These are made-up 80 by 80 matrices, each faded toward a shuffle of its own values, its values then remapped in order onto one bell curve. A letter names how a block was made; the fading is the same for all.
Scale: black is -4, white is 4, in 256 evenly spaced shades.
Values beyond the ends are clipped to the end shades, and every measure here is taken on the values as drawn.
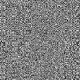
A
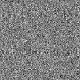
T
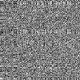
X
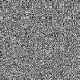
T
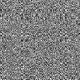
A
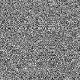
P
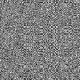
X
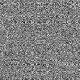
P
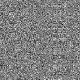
T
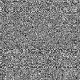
P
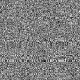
P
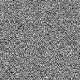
T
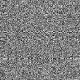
P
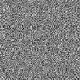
X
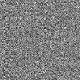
T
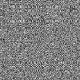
X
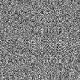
T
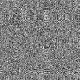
T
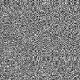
X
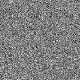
T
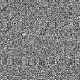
T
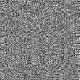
X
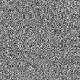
X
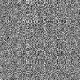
A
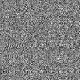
T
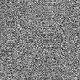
T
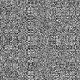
A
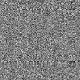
P
